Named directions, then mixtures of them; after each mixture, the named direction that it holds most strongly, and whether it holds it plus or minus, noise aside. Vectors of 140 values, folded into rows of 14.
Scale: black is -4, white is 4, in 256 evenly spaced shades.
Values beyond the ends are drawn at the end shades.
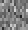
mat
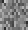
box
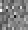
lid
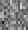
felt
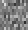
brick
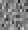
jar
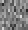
mat, minus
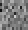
lid, minus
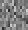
mat, plus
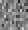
jar, plus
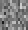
felt, plus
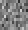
jar, plus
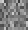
box, minus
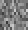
box, minus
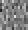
lid, minus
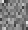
box, minus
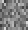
box, minus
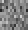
mat, minus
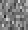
jar, minus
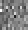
lid, plus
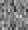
mat, minus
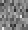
mat, minus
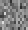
felt, minus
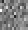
lid, plus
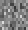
felt, minus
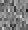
mat, minus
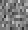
jar, minus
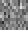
felt, plus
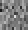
lid, minus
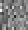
lid, plus
